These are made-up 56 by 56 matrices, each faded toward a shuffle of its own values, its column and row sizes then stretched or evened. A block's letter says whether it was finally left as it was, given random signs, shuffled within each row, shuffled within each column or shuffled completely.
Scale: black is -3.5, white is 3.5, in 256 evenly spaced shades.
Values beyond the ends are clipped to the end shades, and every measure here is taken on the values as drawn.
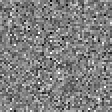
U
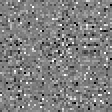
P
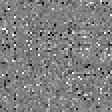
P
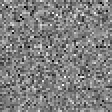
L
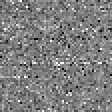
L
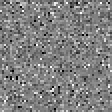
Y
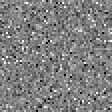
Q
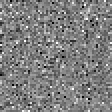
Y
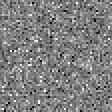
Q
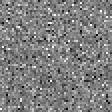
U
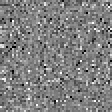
P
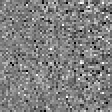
P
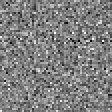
L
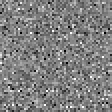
L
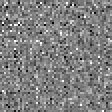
P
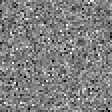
Q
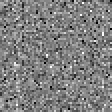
U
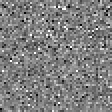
L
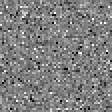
L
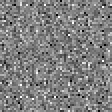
P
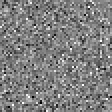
Q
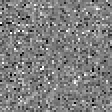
Y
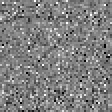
Y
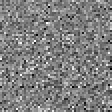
P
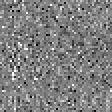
P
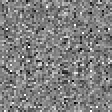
P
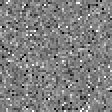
U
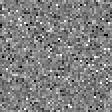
Q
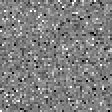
Q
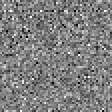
L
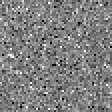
Q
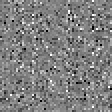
P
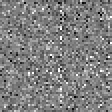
U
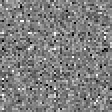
Y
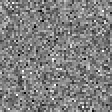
Q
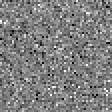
Q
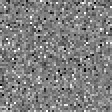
Q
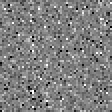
U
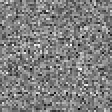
L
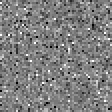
U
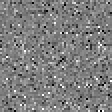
Y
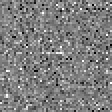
Y
